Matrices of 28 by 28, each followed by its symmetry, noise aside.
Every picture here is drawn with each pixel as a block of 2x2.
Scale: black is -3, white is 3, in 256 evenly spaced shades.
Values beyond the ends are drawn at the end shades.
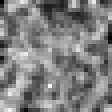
no symmetry.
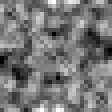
same after a half turn.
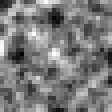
symmetric.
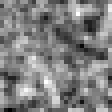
antisymmetric.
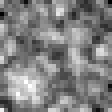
symmetric across the other diagonal.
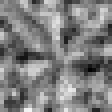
antisymmetric.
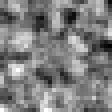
antisymmetric.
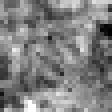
antisymmetric.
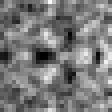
mirrored top to bottom.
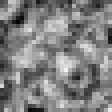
symmetric.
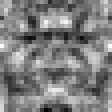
mirrored left to right.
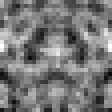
mirrored left to right.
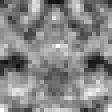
mirrored left to right.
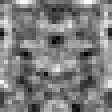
mirrored left to right.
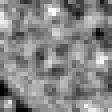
symmetric across the other diagonal.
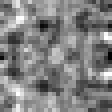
mirrored top to bottom.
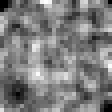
symmetric across the other diagonal.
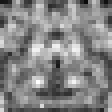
mirrored left to right.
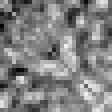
symmetric.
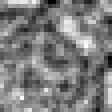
symmetric across the other diagonal.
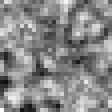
symmetric across the other diagonal.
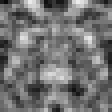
mirrored left to right.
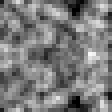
mirrored top to bottom.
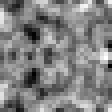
mirrored top to bottom.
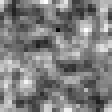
same after a half turn.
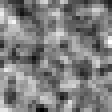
antisymmetric.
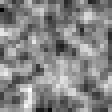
no symmetry.
